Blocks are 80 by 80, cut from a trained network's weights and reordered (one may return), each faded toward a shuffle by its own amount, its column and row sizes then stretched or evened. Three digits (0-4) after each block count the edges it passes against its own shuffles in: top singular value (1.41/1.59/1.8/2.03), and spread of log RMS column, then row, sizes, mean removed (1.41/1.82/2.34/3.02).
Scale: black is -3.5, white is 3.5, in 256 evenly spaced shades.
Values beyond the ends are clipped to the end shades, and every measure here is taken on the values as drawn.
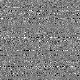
0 1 4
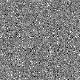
1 2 1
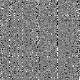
3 4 1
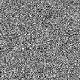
2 0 2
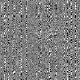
4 4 0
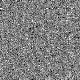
0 0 1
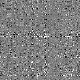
2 3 3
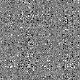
0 3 3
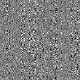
2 4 1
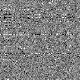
4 1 2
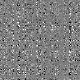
0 4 3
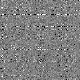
4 2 3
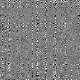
2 4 2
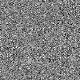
0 1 1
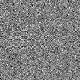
3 0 0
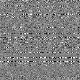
3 1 4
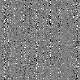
2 4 1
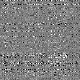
1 2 4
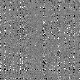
1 4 2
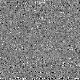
1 1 3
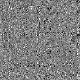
1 3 2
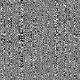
2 4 2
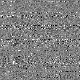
0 0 4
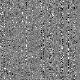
0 4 0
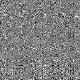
1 2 3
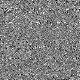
1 0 2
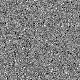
1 0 0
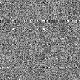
4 0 2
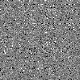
2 1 2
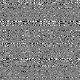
3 1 4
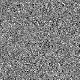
0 1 2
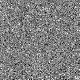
0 0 1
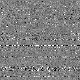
3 0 4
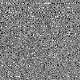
1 0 3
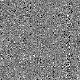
1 3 1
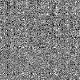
2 2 2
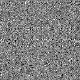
2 1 2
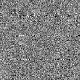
2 1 2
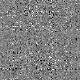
1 3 3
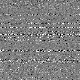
3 0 4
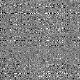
1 2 4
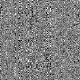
1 4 0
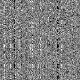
4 3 0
